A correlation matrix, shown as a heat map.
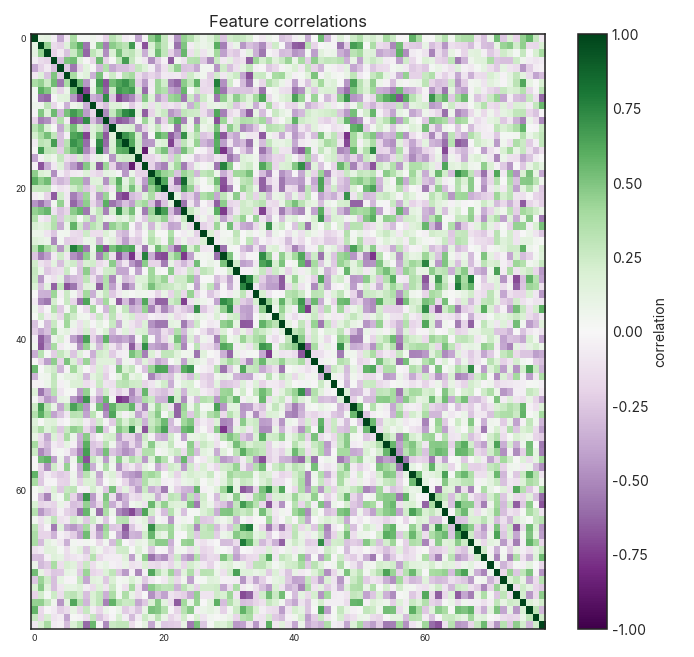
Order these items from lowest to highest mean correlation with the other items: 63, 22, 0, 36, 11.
22, 11, 36, 63, 0
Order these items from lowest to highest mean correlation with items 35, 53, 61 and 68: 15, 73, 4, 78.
15, 78, 73, 4
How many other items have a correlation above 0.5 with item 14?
7
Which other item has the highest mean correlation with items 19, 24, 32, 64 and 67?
44
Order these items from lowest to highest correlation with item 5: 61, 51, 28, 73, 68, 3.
68, 51, 73, 28, 61, 3
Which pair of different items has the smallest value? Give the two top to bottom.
15, 17
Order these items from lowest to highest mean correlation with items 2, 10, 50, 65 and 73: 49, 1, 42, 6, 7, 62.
62, 42, 6, 7, 49, 1
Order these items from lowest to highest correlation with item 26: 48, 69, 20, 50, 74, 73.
69, 74, 20, 50, 73, 48
